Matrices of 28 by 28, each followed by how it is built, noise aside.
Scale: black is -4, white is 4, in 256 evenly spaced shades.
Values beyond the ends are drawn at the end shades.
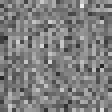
blocks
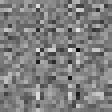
low rank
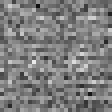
blocks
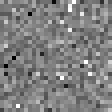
sparse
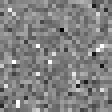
sparse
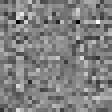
low rank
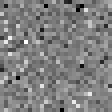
sparse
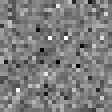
sparse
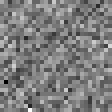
Hankel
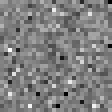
sparse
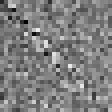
banded
